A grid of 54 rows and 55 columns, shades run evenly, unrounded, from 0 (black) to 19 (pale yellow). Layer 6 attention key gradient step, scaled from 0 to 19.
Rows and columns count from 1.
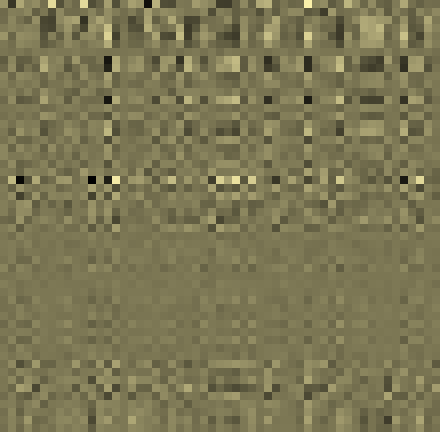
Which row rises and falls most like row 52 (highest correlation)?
54
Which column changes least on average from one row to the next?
16
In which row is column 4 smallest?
23
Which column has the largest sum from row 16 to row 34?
39
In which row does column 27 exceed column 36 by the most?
28
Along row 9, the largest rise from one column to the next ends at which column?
15
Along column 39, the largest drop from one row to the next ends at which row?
2
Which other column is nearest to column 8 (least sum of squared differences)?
37
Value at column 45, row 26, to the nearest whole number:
8
